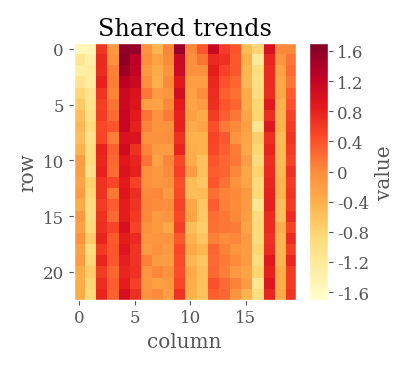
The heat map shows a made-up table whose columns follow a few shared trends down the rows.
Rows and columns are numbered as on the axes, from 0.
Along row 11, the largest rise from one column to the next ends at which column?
2
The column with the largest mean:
4
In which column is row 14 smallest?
16
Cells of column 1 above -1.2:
19
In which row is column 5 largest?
0
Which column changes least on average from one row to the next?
18
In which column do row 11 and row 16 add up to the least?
1
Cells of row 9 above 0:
11
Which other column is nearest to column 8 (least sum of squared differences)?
6
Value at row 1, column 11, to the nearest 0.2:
0.2
